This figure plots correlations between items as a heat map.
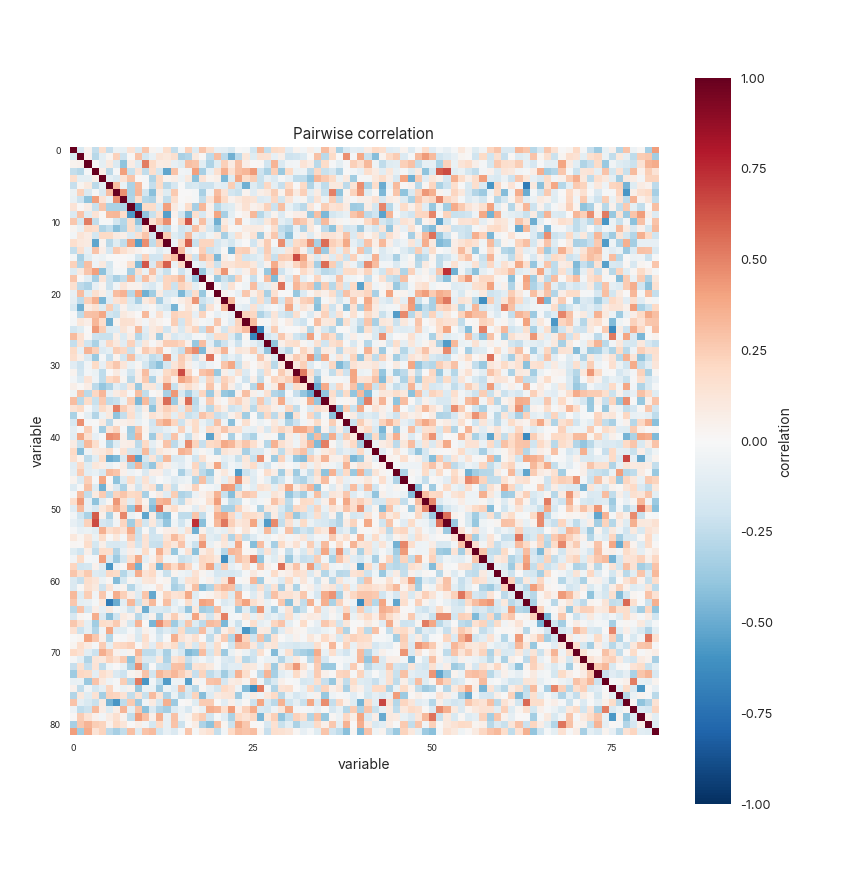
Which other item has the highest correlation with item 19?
29
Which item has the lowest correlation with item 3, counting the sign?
13
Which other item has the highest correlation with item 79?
50
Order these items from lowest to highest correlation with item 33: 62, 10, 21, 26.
62, 10, 21, 26
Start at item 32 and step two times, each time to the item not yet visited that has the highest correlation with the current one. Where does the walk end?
15
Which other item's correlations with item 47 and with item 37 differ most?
30
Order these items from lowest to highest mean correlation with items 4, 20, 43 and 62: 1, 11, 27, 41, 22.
11, 27, 22, 1, 41
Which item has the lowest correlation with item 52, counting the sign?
27
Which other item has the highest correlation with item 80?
68
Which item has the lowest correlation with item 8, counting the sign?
9
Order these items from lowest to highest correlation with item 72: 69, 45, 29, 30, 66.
69, 45, 66, 29, 30
